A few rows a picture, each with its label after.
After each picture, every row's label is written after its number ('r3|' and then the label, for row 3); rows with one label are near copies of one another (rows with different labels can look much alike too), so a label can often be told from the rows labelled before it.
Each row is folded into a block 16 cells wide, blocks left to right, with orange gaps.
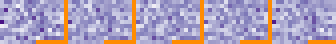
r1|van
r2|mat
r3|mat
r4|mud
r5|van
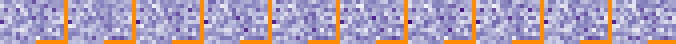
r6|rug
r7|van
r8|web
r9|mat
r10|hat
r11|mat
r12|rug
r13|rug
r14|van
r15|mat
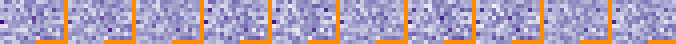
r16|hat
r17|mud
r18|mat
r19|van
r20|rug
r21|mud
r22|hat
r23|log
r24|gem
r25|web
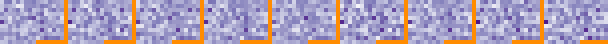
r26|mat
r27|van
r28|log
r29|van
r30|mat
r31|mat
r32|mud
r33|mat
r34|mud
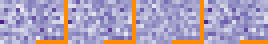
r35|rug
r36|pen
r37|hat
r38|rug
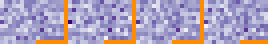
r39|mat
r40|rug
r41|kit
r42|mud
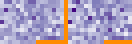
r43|van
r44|pen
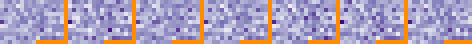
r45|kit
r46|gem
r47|rug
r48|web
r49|hat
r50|van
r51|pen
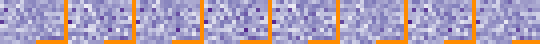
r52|hat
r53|web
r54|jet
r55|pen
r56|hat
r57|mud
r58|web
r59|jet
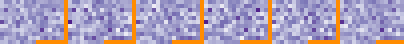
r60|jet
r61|van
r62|hat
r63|rug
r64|mud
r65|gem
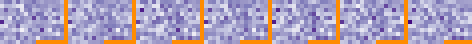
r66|web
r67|van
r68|pen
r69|pen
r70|pen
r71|kit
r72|van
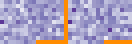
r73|rug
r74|jet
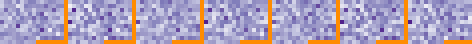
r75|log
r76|log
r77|mud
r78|pen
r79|mud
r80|log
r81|web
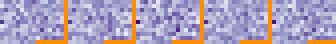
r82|mud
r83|van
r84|jet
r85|van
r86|mat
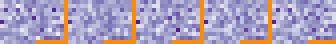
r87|rug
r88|van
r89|jet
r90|mud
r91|mud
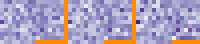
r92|web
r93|kit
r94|jet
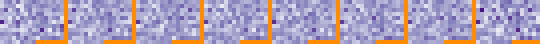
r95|web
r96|pen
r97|rug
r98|log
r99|pen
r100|hat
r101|mat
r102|pen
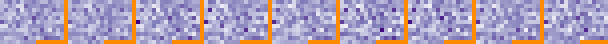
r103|hat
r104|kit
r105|hat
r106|web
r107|mat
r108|log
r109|mat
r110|log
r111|mat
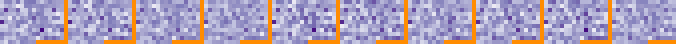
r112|jet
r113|jet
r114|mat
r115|gem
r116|jet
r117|mud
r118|van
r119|mat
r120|mud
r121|gem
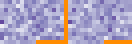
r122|kit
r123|rug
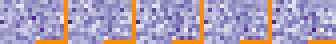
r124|mat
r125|rug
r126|log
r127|log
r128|jet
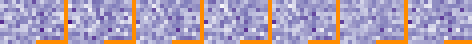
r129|mud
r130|gem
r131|kit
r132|kit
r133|kit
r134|jet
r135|mat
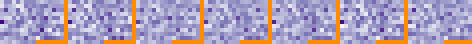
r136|rug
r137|log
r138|rug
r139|log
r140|van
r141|mud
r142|log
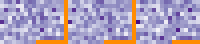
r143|pen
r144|van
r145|gem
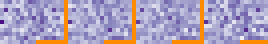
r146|van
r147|gem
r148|van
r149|jet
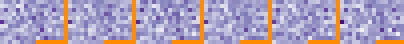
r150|log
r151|web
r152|pen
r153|jet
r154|rug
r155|gem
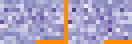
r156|pen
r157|kit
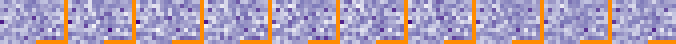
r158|van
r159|jet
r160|gem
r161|gem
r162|log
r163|kit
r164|mat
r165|log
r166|rug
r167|jet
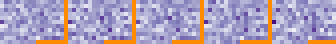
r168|mud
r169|hat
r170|gem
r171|jet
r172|van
